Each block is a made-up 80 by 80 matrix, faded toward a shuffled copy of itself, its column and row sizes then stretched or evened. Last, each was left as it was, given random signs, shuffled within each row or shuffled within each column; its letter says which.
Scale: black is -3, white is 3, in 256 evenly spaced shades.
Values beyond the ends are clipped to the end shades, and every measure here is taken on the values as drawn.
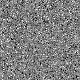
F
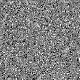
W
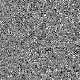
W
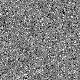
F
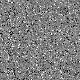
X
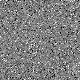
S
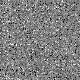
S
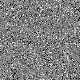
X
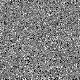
W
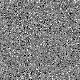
X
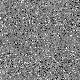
S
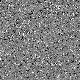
S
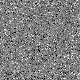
S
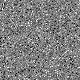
S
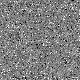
S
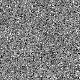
X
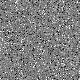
F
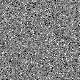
F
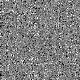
W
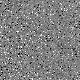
X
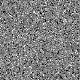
W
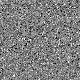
S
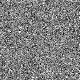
X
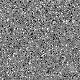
S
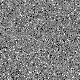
S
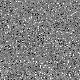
S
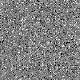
W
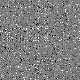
W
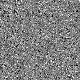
X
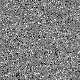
X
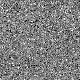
S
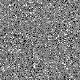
W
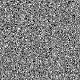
W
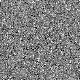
F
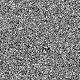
X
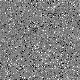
X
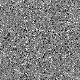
X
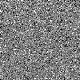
W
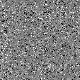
X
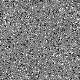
F
